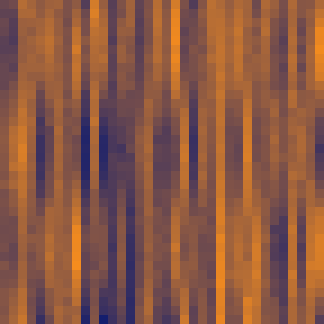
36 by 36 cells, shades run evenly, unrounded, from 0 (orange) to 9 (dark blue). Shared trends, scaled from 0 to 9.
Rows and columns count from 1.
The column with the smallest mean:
25
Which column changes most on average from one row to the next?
36
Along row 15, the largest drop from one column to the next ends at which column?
11
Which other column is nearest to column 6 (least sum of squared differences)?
27
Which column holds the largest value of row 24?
15
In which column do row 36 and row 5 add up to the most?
13
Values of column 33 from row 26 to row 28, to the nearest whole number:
2 2 2
